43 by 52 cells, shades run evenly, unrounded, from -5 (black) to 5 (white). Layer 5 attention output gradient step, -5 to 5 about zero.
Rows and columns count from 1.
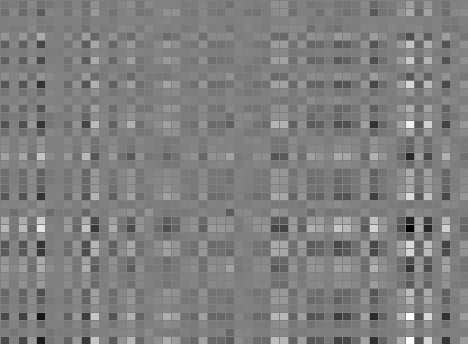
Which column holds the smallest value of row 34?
46
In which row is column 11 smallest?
29
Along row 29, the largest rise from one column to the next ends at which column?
47
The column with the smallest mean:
5
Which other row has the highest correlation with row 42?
27
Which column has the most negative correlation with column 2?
17
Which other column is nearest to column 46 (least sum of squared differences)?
48
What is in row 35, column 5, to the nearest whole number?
1
